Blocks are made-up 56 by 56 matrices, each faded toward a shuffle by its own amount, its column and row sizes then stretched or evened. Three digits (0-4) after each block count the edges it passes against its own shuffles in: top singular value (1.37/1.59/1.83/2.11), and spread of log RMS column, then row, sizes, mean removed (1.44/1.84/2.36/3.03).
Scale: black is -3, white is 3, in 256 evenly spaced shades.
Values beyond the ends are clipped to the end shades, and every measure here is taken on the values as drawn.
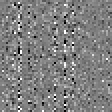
2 4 0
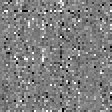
0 3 1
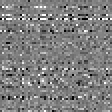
4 1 4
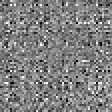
4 2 3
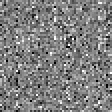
1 2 0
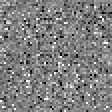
2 0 1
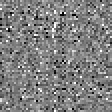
0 2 2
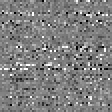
1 1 4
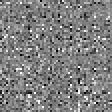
2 2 2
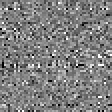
2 1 3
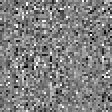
3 3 0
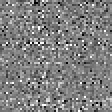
2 2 3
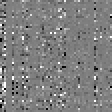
2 4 2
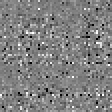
0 2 3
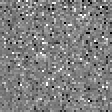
0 1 1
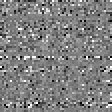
1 1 4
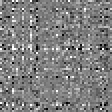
4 3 3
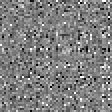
3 2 1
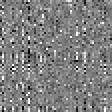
4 3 1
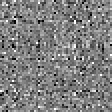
3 2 2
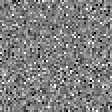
2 0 0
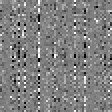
4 4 0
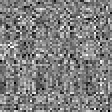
4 1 2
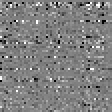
0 2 4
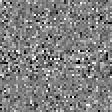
0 1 3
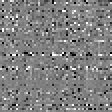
3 2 4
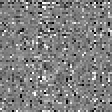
3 2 2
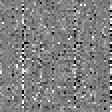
4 3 0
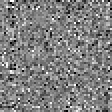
2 1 1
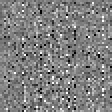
0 3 1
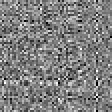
4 3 1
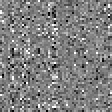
3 3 0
